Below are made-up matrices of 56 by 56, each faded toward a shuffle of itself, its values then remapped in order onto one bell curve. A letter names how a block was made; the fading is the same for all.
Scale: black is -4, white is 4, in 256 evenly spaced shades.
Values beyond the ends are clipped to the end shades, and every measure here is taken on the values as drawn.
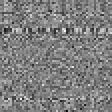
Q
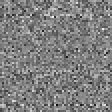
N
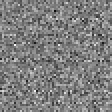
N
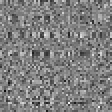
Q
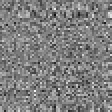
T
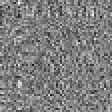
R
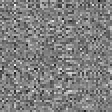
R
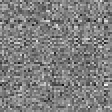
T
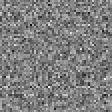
R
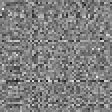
Q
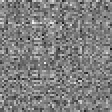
T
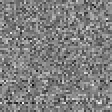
N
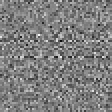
Q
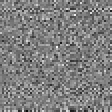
Q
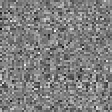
Q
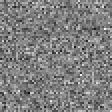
N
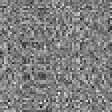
R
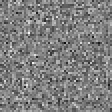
N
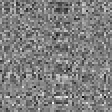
Q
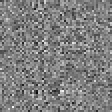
R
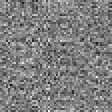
R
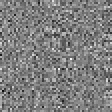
R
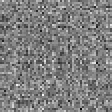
R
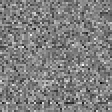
N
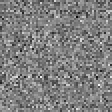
N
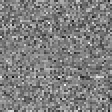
N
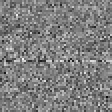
N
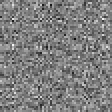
T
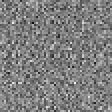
T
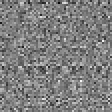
T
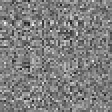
T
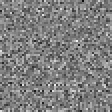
N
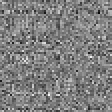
T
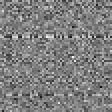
Q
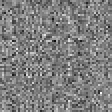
R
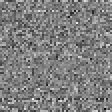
N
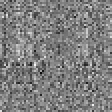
R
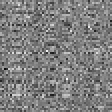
Q
